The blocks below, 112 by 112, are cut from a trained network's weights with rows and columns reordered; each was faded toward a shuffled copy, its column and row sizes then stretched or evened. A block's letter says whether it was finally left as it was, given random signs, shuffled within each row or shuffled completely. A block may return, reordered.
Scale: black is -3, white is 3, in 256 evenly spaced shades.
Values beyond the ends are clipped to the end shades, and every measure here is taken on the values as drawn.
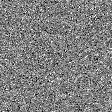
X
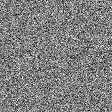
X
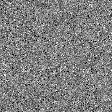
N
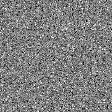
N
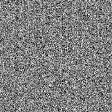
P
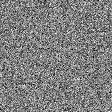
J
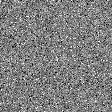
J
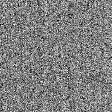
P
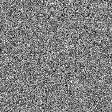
N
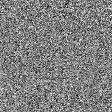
N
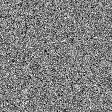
X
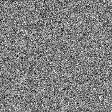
N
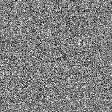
P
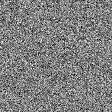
J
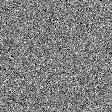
J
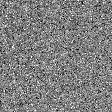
X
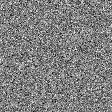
X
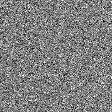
N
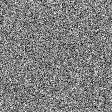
X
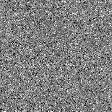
J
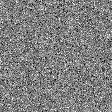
X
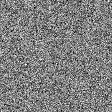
X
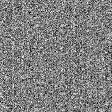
P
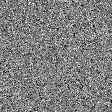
X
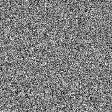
N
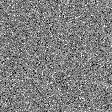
X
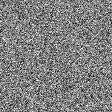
N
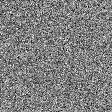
X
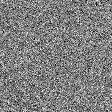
X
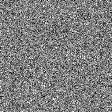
N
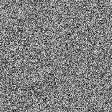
P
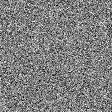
X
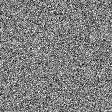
X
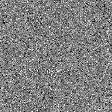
P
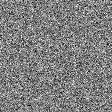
J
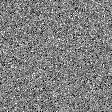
X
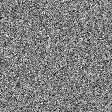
X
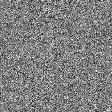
P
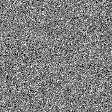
N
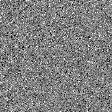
N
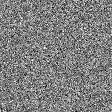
X
